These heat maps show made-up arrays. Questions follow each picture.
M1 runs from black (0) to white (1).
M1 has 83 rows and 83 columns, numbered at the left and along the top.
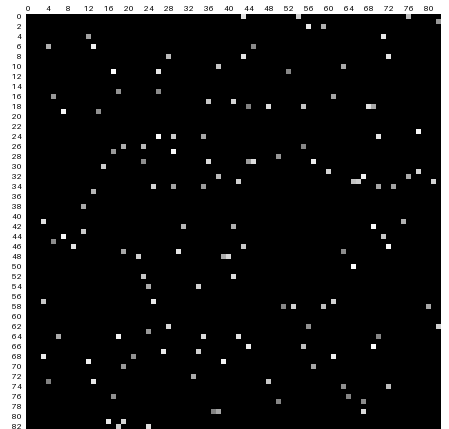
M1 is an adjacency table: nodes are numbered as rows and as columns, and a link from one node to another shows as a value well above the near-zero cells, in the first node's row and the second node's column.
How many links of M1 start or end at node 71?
2
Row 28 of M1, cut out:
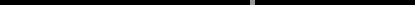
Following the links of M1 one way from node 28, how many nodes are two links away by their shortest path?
1
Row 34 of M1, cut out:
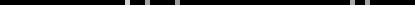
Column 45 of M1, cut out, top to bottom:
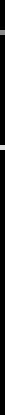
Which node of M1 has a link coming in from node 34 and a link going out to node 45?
node 29
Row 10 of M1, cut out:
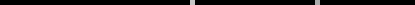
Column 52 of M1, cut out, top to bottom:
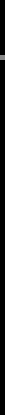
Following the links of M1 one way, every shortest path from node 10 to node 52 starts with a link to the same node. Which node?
node 38
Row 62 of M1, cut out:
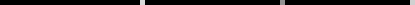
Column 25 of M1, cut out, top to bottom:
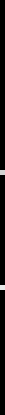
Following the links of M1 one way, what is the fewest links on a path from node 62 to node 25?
5
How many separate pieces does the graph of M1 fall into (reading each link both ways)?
3
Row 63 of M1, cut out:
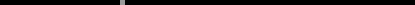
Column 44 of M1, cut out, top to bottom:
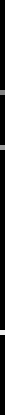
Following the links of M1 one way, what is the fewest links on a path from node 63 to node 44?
3
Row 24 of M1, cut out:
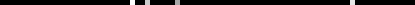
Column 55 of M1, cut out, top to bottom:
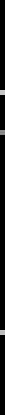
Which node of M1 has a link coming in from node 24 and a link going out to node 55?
node 26
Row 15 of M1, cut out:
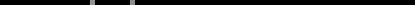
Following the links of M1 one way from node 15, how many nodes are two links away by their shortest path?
7
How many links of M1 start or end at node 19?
6
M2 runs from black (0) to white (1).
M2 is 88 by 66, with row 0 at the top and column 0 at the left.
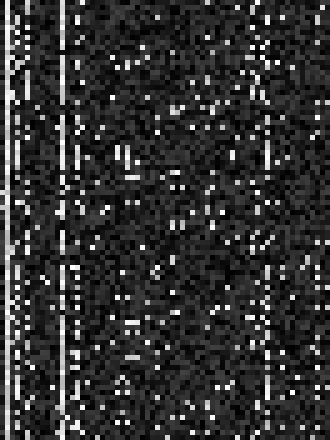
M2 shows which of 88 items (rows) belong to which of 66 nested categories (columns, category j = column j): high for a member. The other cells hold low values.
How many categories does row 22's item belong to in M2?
4
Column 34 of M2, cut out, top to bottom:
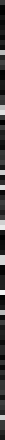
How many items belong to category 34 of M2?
12
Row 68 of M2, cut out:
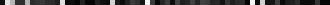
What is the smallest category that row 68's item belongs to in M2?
22
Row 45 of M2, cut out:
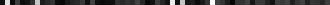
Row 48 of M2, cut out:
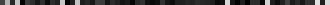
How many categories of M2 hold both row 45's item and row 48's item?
1
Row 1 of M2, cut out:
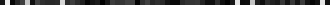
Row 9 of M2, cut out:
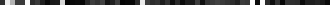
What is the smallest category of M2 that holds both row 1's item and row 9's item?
50
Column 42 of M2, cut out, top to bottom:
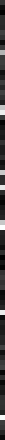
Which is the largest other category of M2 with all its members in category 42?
36
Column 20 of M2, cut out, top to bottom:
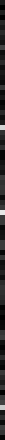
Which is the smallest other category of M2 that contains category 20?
11
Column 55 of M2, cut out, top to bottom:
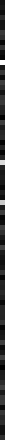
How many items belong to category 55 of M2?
3
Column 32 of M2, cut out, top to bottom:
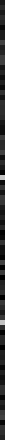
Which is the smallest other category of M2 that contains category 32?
26
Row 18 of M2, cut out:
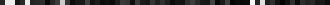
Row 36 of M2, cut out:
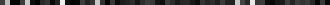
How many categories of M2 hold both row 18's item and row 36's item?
4
